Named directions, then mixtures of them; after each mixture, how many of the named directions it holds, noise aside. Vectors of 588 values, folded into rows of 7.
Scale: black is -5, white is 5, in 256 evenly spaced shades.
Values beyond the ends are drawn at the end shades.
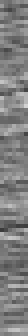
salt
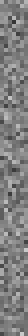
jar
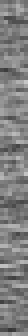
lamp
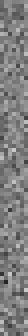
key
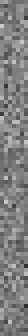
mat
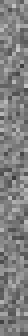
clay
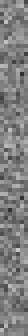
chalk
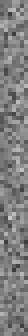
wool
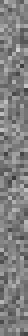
one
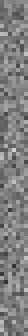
one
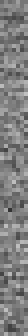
two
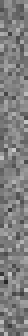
one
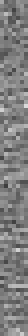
four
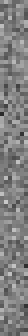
one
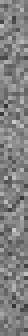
three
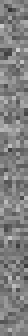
three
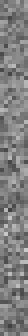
four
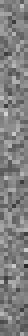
four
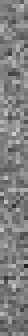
four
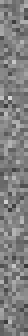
two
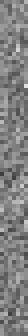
one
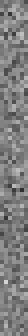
four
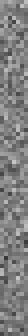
two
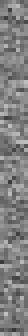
three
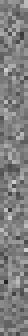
three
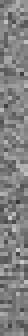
four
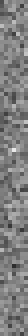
four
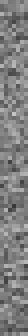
four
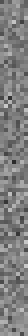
two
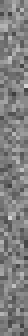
two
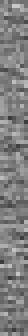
two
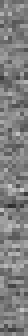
four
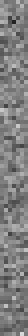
two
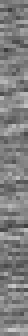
one
